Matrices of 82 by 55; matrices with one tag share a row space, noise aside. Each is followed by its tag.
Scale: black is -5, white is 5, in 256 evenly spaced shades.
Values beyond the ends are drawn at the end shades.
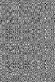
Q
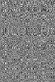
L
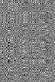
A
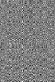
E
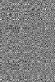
Q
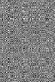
A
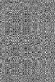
Q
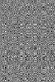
L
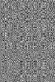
L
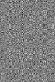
E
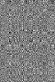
E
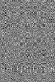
L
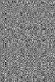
L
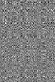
L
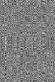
L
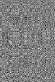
Q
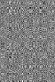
E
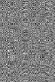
A
